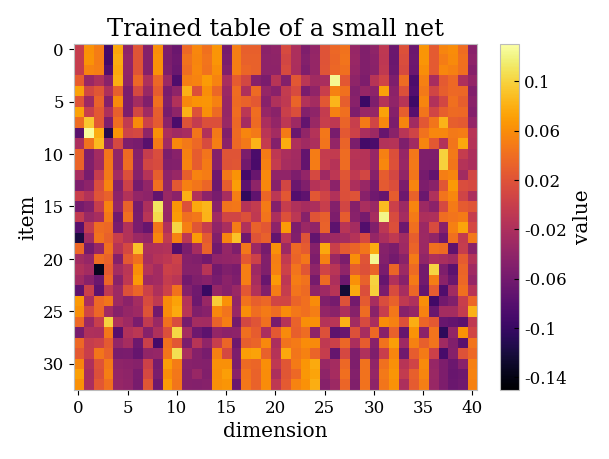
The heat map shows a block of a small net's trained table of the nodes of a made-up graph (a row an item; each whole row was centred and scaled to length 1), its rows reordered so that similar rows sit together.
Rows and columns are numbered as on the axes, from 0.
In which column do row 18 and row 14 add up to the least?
17
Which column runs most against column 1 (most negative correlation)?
3
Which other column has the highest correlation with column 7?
29
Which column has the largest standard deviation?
10
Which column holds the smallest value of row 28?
8
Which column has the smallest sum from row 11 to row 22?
14
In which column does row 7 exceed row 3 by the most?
1
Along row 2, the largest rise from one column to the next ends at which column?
4
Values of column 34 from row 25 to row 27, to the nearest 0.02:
-0.04 0.08 0.06
